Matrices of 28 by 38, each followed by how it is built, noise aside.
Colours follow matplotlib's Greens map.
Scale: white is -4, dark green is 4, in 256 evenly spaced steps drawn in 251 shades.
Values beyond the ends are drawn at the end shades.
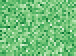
blocks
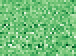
uneven rows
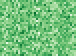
repeating rows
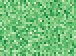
noise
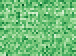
blocks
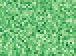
noise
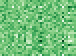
low rank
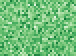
repeating columns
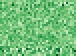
uneven rows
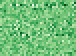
uneven rows
